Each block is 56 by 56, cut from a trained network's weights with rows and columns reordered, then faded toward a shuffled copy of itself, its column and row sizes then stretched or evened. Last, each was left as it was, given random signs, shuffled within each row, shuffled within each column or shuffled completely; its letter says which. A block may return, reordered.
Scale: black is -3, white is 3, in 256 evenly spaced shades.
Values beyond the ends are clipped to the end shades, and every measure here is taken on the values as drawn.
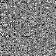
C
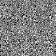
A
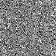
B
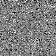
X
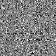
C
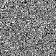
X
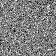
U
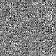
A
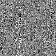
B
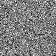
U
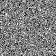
U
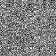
A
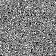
U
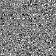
C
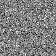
U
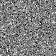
U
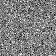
U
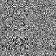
A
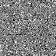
X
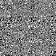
C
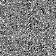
B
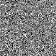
C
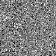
B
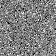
U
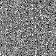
B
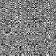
A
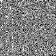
C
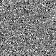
X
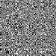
A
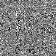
C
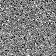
U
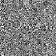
A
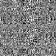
A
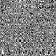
A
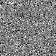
X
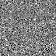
X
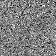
X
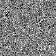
B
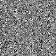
C
